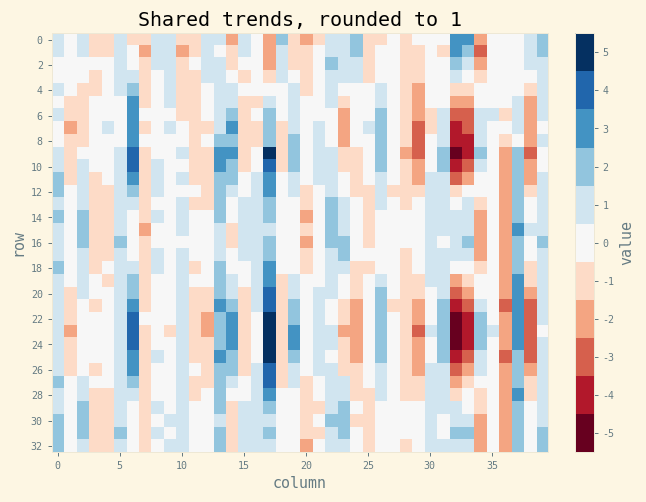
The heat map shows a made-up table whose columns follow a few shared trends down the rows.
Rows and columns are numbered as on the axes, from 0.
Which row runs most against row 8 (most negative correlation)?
0
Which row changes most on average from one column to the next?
23
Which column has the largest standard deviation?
32
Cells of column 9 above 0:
9
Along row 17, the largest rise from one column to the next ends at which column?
37
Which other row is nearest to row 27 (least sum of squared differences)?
19
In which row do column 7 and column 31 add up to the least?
1
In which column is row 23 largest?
17
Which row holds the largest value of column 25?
7
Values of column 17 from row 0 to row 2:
-2 -2 -2
